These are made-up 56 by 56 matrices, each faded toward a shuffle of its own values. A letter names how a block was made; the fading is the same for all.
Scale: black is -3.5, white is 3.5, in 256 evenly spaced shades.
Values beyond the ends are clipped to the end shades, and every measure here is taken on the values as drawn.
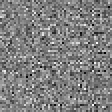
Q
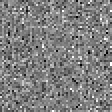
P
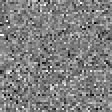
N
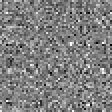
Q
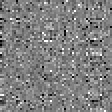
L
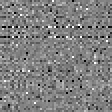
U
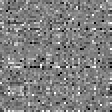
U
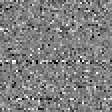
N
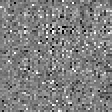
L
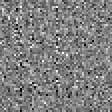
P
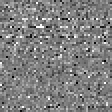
N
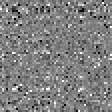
L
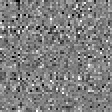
L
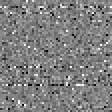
N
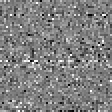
N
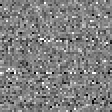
N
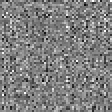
Q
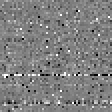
U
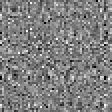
Q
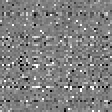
U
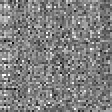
Q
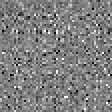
L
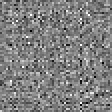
Q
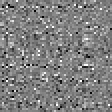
L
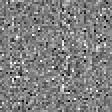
P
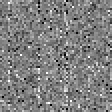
P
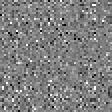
L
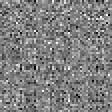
Q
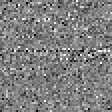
N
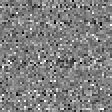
N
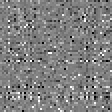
U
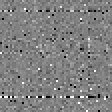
U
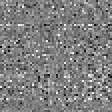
L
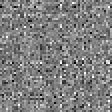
Q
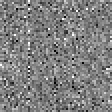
P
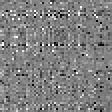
U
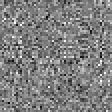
Q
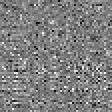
L
